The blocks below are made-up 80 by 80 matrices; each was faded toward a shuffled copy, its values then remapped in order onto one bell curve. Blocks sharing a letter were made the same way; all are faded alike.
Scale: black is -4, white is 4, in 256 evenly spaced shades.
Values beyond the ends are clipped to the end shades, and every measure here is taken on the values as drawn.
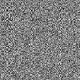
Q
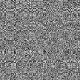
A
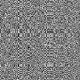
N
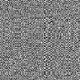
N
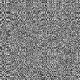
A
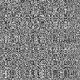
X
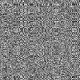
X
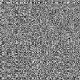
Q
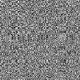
X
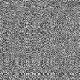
A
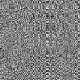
N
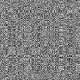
X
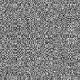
A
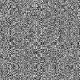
Q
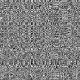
A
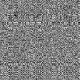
A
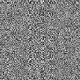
Q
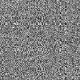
Q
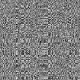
N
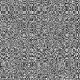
N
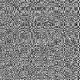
N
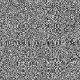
Q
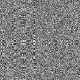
Q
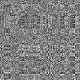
X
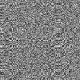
X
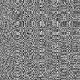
N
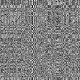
N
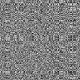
N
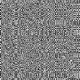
N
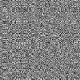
X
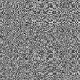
A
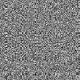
Q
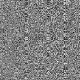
Q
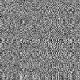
X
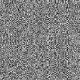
Q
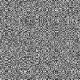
X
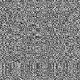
A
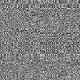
X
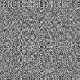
A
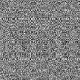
A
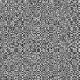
N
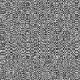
N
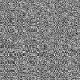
X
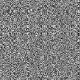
Q
